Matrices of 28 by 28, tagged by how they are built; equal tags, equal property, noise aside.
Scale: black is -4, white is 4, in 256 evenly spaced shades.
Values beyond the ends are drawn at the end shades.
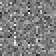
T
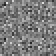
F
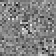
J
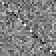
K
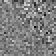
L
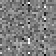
T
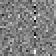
T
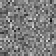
F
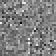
J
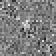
J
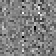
T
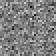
F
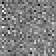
T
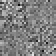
J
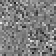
J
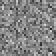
F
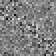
J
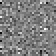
T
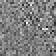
L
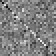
K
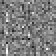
T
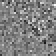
L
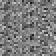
F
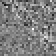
L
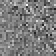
L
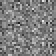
F
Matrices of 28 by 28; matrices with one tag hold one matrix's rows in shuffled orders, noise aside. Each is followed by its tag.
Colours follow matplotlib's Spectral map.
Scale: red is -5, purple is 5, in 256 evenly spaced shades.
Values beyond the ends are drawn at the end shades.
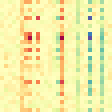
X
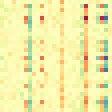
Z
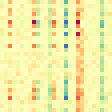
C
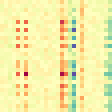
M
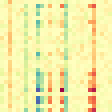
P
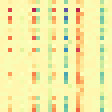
C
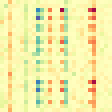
P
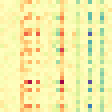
X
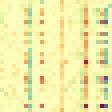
Z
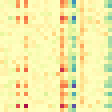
M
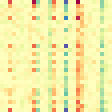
C
